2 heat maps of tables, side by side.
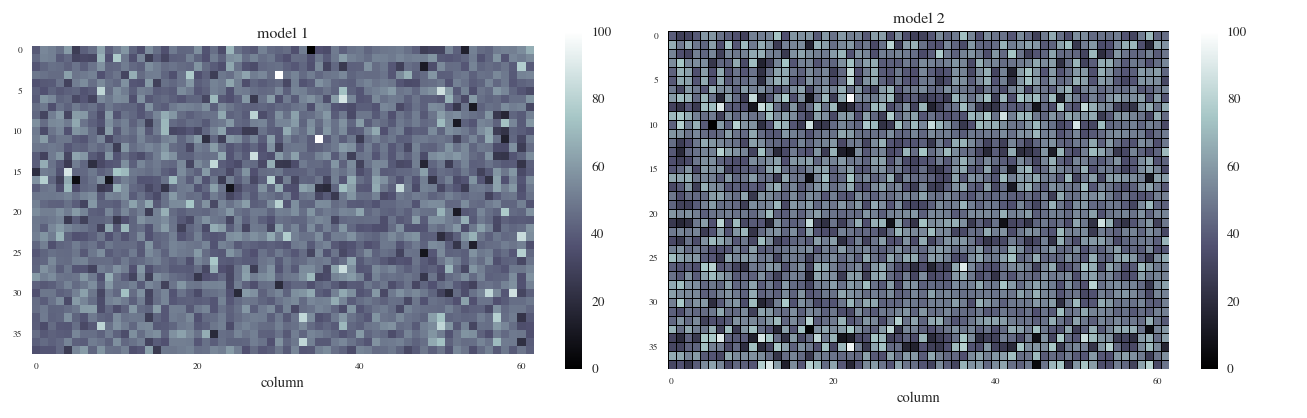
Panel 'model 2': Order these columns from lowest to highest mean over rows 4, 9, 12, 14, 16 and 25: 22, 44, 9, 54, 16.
9, 16, 54, 44, 22
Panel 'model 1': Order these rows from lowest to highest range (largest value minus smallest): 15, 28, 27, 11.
28, 27, 15, 11
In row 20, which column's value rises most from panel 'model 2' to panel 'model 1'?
16
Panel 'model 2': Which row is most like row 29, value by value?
11
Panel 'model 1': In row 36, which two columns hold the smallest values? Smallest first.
60, 14
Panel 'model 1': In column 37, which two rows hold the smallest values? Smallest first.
18, 21
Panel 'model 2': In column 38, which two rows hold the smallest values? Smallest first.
34, 8
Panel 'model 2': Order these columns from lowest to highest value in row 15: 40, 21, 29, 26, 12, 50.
40, 29, 50, 21, 26, 12
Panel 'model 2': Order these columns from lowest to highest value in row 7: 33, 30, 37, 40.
40, 33, 30, 37
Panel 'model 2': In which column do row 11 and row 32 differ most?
17
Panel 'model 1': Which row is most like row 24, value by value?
7
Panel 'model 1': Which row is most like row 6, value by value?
27
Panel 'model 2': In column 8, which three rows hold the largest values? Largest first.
10, 21, 3
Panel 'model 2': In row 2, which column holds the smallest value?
53
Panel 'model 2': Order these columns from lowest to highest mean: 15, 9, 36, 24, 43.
9, 24, 15, 43, 36
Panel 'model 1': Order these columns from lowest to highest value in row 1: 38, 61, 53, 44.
53, 44, 61, 38
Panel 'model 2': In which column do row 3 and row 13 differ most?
22
